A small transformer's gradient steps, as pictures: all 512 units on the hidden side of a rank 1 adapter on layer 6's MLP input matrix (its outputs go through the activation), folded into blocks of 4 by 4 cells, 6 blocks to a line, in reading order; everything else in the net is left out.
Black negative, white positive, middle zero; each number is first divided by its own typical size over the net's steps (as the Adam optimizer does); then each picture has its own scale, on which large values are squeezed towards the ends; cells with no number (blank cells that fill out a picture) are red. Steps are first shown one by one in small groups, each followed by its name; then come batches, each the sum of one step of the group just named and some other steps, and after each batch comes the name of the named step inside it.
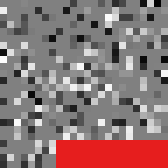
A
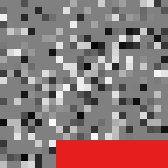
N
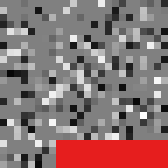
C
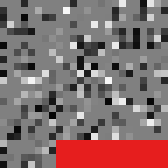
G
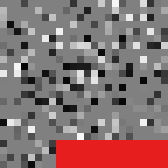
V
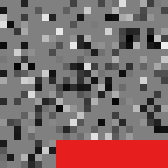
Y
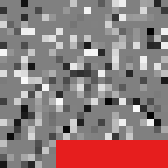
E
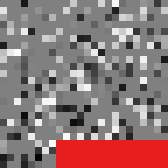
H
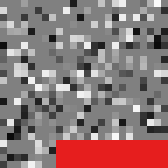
G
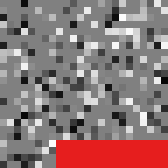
H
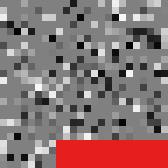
Y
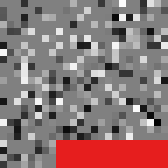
E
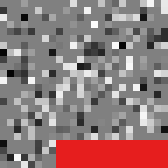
N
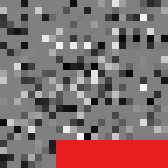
V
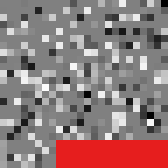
E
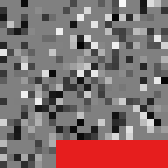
G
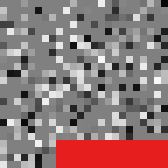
C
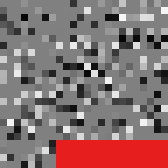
V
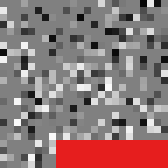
A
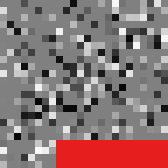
V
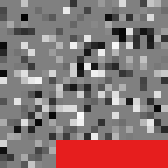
G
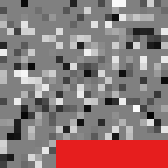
E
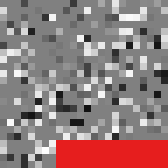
H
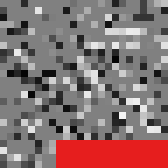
A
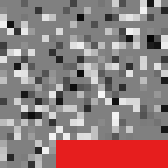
Y
